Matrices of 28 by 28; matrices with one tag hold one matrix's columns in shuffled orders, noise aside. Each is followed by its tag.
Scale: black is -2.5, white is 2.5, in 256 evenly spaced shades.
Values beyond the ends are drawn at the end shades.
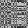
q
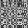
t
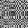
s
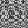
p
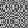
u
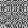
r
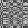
q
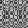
p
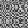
u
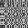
t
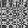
t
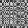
q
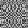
u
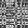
t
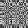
q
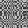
s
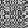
p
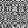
r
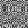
r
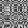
r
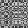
q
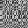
p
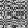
s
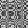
s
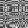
r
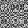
u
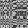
s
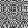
r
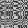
s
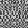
p
